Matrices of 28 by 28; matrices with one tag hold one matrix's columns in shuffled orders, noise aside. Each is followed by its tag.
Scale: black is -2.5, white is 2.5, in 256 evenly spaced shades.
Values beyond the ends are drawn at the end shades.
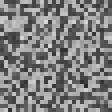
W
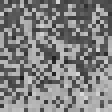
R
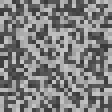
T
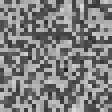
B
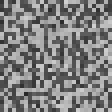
T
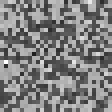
B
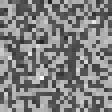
T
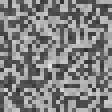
T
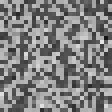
T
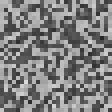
B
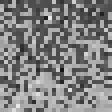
R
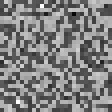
W
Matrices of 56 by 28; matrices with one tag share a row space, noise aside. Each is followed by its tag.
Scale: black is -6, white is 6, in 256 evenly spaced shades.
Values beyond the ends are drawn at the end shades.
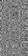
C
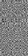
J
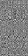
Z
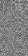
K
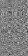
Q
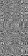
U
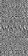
J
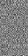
Z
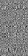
Z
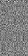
Z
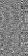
U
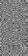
C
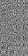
Z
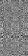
U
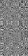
U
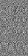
Z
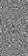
C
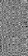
C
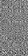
J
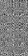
K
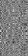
C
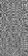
C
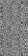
U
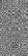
C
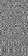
J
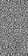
J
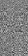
K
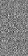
Z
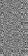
U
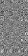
U
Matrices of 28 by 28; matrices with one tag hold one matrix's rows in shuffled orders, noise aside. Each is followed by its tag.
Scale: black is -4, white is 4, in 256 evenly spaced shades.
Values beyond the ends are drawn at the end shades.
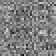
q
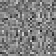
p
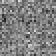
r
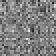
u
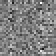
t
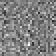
u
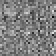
u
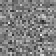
t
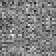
r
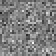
r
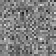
q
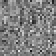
p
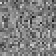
p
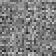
r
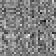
u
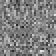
q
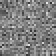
r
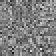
t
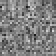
r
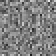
p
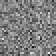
p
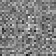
r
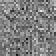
q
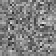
t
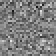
t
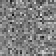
t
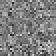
t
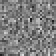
p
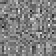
p
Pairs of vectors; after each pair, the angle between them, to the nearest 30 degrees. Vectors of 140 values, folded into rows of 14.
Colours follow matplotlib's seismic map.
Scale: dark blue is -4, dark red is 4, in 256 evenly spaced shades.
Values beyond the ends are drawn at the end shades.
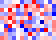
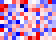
90 degrees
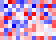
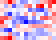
60 degrees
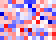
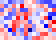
120 degrees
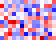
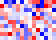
60 degrees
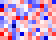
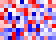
120 degrees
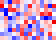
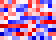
60 degrees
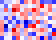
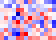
90 degrees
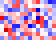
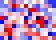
30 degrees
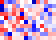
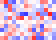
90 degrees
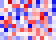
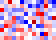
60 degrees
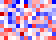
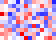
30 degrees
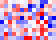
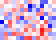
30 degrees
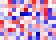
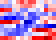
90 degrees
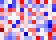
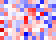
60 degrees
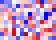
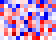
30 degrees
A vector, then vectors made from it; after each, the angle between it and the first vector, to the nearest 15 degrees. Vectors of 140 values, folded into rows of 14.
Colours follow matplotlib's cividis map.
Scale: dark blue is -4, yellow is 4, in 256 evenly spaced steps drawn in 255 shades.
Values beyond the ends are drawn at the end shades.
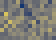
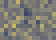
45 degrees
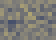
120 degrees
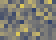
105 degrees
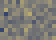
135 degrees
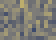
135 degrees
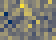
165 degrees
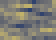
75 degrees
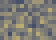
90 degrees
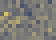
30 degrees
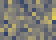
60 degrees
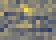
135 degrees
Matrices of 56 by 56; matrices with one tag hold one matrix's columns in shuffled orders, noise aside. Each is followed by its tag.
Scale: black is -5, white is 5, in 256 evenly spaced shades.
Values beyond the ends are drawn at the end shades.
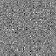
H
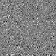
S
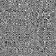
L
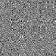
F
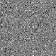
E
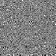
S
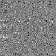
F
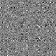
E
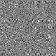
F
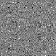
E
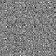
E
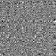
F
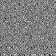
S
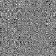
L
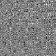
L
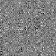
H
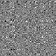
F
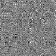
L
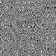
E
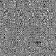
L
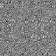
F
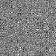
H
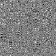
L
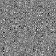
H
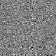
S
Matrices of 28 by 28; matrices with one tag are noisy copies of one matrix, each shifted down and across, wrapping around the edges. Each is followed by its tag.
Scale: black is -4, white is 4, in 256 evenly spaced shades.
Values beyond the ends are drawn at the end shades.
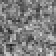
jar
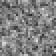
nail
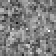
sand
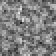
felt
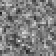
nail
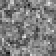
jar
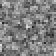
felt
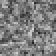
felt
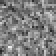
nail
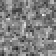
felt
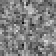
nail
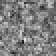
felt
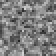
felt
